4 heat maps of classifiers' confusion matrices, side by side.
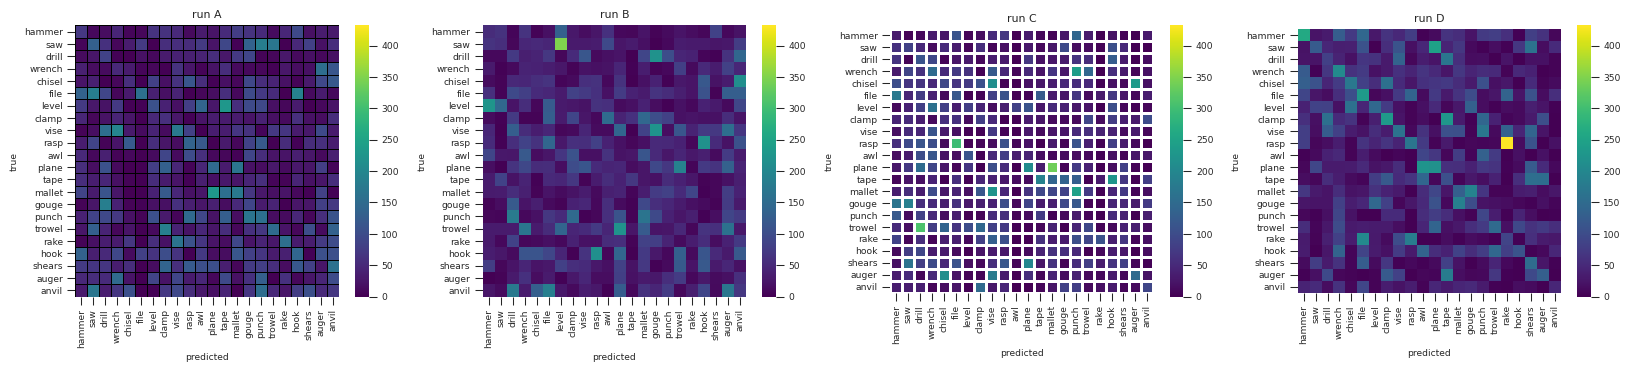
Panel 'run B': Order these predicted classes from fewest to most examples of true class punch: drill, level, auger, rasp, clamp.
rasp, level, auger, clamp, drill
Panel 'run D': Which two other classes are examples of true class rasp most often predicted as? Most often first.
rake, shears
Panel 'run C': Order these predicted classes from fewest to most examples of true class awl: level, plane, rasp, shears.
shears, plane, rasp, level
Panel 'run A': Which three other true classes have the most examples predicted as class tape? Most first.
level, mallet, punch
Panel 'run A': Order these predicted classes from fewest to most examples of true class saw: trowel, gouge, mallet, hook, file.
mallet, hook, file, gouge, trowel
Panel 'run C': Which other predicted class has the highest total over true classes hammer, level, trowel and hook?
drill
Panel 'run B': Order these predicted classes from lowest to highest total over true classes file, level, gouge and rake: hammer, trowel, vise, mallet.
trowel, vise, mallet, hammer
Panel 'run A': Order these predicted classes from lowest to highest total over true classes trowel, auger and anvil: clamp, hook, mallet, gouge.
mallet, hook, gouge, clamp
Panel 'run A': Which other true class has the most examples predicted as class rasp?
punch
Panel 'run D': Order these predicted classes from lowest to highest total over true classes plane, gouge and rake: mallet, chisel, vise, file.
chisel, vise, mallet, file
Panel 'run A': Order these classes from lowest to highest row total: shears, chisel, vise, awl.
awl, chisel, vise, shears
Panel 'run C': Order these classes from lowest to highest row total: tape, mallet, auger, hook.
hook, auger, tape, mallet
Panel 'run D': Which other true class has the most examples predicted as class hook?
trowel
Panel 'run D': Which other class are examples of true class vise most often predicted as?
punch
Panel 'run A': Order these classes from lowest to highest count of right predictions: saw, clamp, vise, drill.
clamp, drill, saw, vise
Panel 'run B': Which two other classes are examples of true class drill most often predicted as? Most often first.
gouge, anvil
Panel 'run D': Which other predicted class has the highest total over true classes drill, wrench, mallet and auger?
tape
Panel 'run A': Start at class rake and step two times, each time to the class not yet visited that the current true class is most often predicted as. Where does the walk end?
wrench
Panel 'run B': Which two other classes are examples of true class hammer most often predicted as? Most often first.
level, shears
